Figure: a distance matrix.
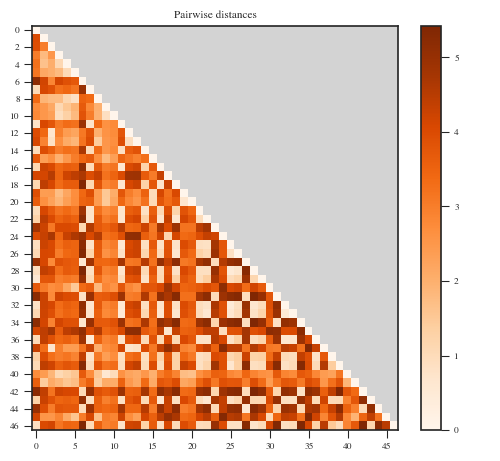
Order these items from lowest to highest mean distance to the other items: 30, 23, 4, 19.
4, 19, 30, 23
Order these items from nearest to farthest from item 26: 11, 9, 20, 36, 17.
11, 36, 9, 20, 17
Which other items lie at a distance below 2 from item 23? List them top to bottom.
6, 27, 31, 34, 42, 44
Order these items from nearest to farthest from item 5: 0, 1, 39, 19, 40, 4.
4, 40, 1, 19, 0, 39
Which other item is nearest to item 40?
9
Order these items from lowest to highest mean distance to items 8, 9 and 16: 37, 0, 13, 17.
0, 13, 37, 17
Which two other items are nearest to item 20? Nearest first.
19, 15
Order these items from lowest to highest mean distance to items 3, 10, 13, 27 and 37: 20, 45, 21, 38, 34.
20, 45, 34, 38, 21
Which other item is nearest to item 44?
27
